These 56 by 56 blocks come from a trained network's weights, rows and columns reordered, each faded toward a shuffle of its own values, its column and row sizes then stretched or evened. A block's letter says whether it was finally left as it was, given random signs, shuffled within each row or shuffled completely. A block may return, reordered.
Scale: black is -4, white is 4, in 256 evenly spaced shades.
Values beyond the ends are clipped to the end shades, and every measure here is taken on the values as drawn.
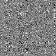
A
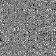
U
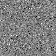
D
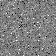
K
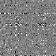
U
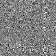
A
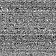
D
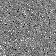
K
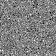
K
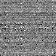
U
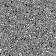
K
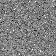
K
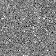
D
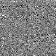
A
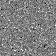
K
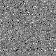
D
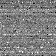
D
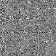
A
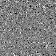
D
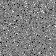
K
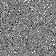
K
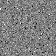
K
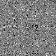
A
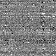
U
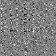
U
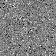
K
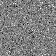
K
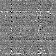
U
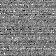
D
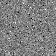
K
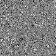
A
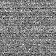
D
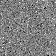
K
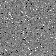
K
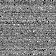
D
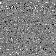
D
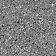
K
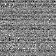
U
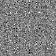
A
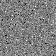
K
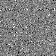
D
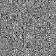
U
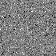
D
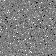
K
